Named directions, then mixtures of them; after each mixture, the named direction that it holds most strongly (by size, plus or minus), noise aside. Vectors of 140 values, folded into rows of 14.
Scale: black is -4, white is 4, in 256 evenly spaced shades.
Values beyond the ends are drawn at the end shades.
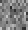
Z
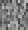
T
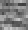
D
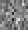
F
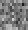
F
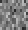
Z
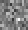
F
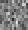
F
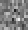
F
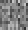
T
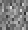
Z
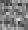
D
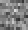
D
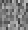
T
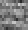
D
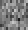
T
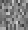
T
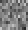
Z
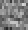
D
